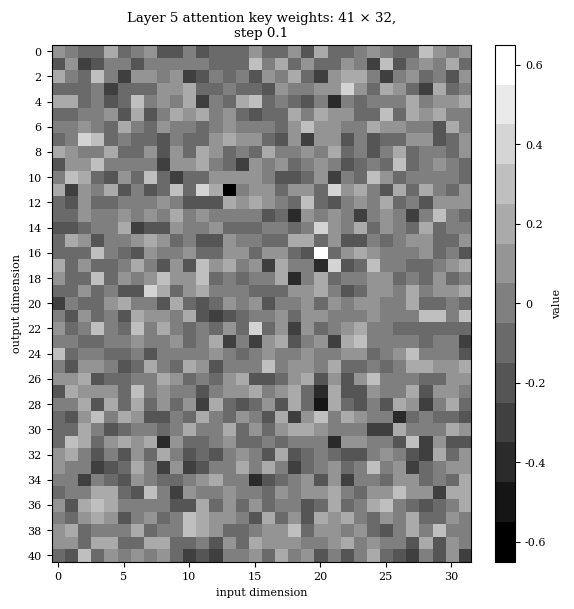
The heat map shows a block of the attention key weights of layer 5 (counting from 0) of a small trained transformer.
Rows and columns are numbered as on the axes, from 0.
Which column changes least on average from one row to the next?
14
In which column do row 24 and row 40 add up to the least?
31
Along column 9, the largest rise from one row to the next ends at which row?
11
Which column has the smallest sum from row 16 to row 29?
1
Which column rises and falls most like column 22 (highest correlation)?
23
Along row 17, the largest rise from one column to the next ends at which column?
21
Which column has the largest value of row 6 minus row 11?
13
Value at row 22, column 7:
0
